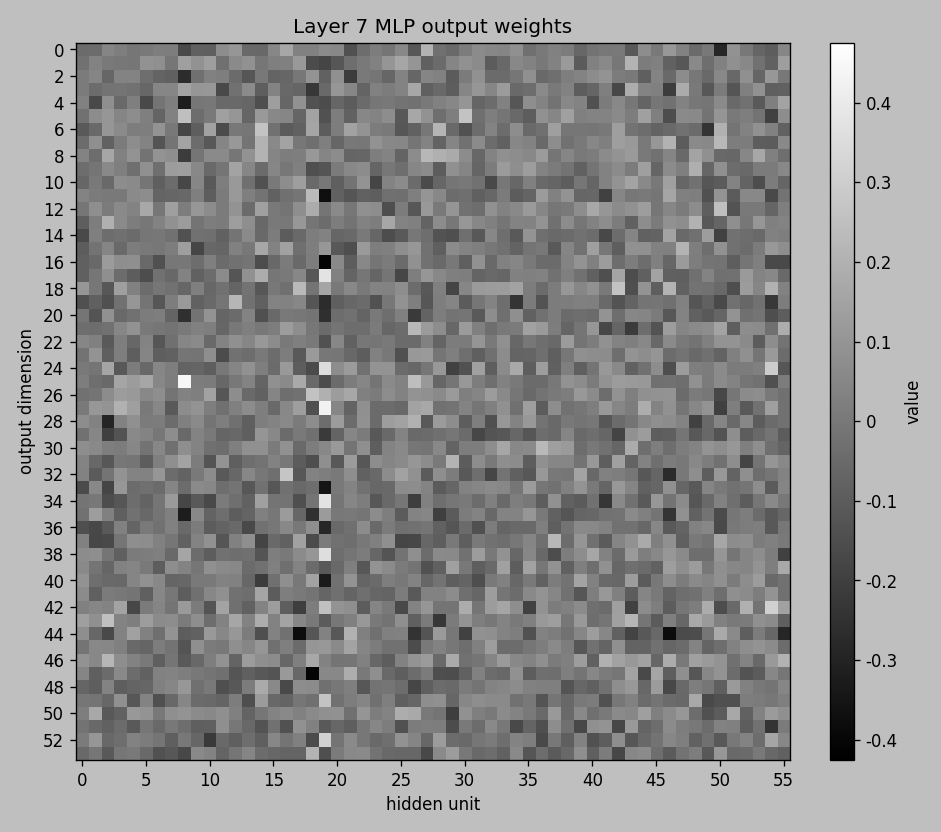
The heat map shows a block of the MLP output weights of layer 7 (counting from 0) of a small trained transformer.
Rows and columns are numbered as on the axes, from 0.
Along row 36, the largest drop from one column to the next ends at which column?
19
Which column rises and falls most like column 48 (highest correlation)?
2
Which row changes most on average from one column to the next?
42
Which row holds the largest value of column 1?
50
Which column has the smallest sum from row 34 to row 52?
26
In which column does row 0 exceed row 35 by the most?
46
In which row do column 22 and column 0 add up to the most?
43
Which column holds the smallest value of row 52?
10
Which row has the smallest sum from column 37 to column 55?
44
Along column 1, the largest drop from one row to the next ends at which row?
36
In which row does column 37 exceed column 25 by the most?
37
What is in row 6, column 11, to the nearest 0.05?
-0.15
